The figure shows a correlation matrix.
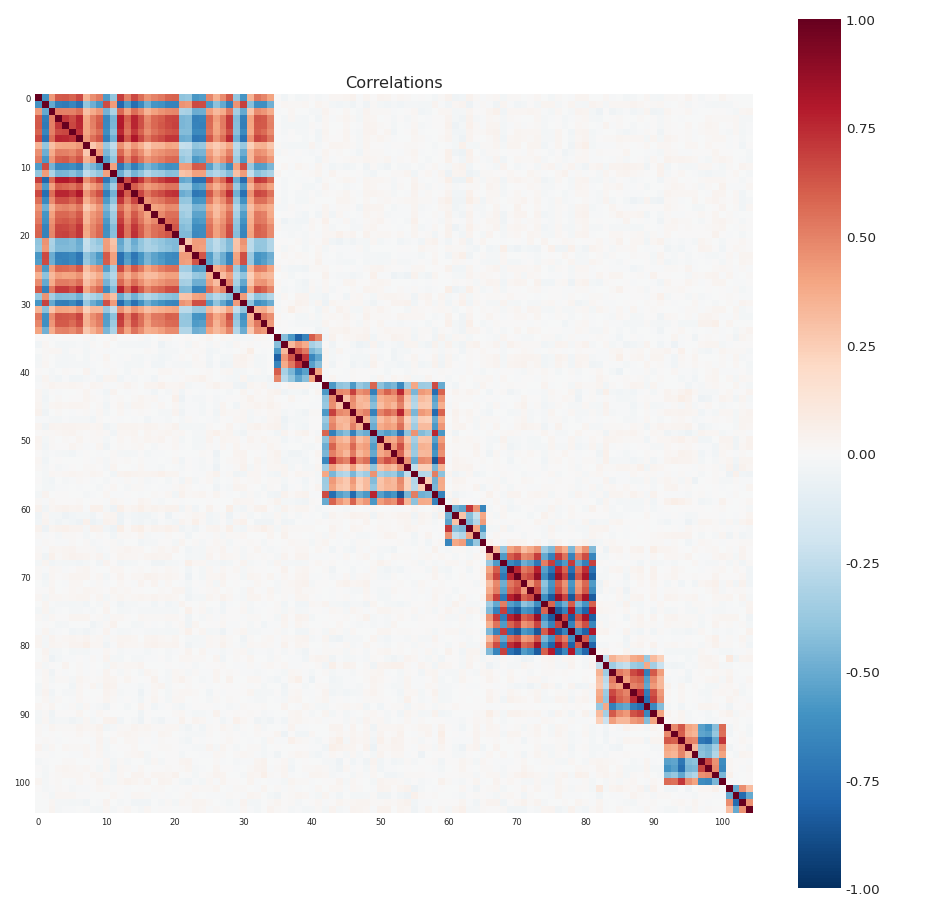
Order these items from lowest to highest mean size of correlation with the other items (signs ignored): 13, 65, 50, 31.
65, 50, 31, 13
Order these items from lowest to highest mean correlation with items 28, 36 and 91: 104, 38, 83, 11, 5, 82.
11, 83, 104, 82, 38, 5
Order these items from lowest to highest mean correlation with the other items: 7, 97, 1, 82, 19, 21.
1, 21, 97, 82, 7, 19
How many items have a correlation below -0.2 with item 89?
8
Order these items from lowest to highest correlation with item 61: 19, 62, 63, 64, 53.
63, 64, 19, 53, 62
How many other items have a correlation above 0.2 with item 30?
8
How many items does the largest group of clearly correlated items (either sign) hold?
35
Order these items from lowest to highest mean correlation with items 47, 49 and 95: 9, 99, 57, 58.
99, 57, 9, 58
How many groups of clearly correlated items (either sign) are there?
8
